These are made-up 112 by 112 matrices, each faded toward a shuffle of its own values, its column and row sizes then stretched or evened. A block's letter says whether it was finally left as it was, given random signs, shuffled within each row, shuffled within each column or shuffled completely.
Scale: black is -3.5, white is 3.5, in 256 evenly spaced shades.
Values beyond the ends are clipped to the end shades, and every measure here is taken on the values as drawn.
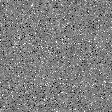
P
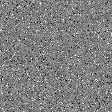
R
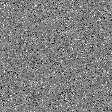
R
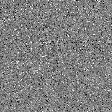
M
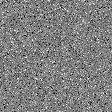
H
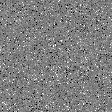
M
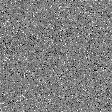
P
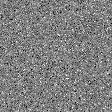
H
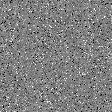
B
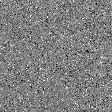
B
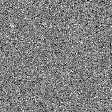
P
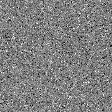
B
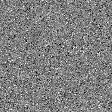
B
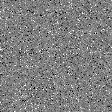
R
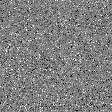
P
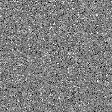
M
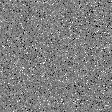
H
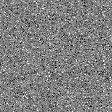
M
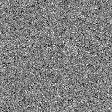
P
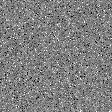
H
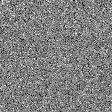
P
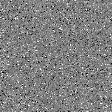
R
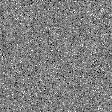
R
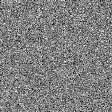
R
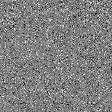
R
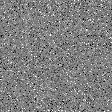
P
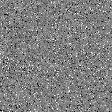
M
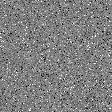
H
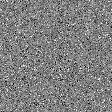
R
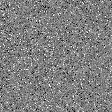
B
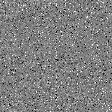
M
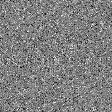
M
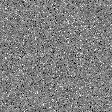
B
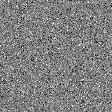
R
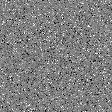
P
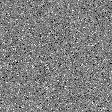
H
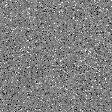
M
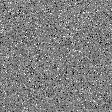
P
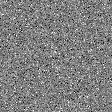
H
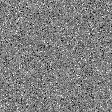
B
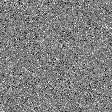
P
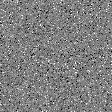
B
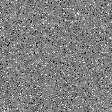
M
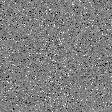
P
